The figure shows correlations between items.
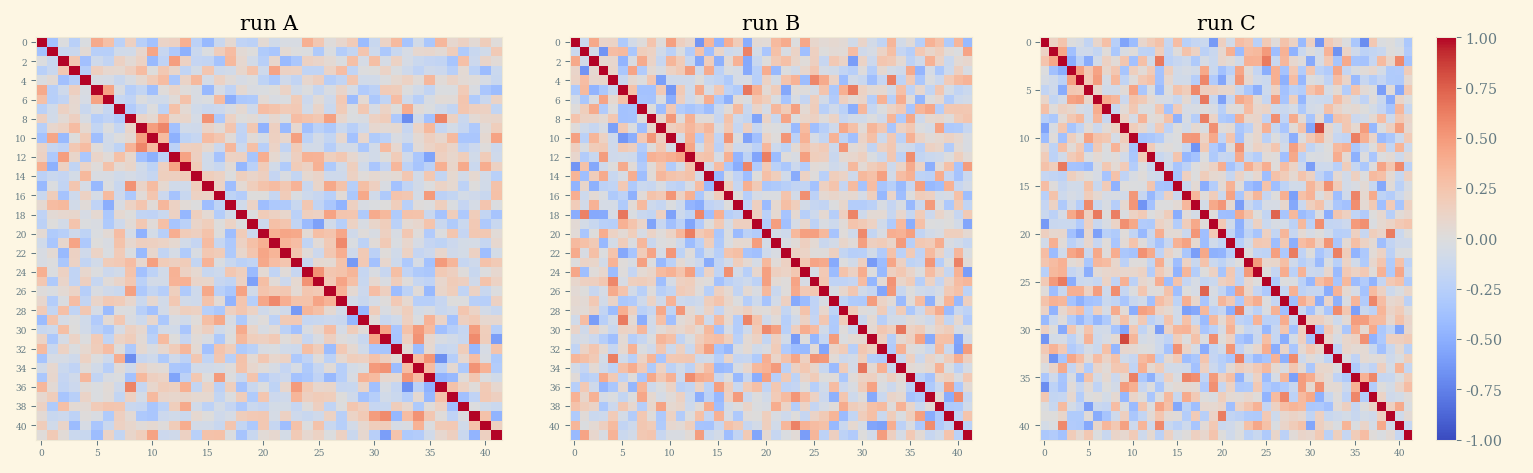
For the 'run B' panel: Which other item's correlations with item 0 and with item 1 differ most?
18
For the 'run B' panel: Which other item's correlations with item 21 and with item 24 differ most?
12
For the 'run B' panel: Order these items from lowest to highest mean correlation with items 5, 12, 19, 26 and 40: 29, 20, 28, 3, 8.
8, 3, 28, 20, 29
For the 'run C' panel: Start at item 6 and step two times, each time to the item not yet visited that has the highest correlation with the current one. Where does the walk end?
26
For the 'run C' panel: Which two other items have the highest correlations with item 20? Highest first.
39, 17
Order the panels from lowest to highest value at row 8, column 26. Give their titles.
run B, run A, run C
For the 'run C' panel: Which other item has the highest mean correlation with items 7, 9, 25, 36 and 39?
31
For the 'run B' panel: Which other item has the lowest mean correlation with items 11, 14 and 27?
23
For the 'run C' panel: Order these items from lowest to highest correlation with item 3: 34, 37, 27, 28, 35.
27, 34, 35, 37, 28
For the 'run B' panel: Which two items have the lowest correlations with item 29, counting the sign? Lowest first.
2, 7
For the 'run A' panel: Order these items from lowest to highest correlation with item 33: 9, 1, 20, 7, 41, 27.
41, 9, 1, 27, 20, 7
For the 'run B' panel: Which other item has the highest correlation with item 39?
36
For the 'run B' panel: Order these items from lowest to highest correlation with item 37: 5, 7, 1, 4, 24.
5, 4, 1, 24, 7
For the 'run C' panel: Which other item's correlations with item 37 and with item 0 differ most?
35
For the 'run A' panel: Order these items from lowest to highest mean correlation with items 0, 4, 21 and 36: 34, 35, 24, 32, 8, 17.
35, 34, 17, 32, 24, 8
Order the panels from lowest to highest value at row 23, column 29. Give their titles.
run C, run B, run A
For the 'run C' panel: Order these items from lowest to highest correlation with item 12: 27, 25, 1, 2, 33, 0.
27, 1, 2, 25, 0, 33
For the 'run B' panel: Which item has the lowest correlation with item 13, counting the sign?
0
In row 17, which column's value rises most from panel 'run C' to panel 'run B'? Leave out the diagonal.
22
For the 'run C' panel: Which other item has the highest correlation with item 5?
17
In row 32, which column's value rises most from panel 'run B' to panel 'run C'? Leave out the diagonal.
15
